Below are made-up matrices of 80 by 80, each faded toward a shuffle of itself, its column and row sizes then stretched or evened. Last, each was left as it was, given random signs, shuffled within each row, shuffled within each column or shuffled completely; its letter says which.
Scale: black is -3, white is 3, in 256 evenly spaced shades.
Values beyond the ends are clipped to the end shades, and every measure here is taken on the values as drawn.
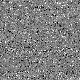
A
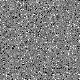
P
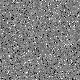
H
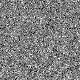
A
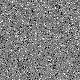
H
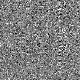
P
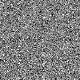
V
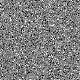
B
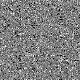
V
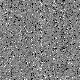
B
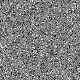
B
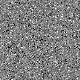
V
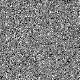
V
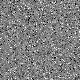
B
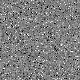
A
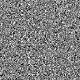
P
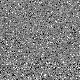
A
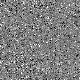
V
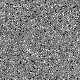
A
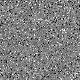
A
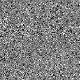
P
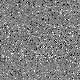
A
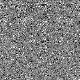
P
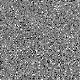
P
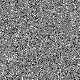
B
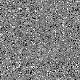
P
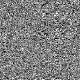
P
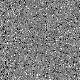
B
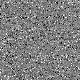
A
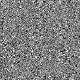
P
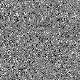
P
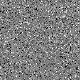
V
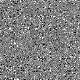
V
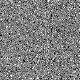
V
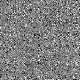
P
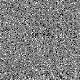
P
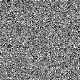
P
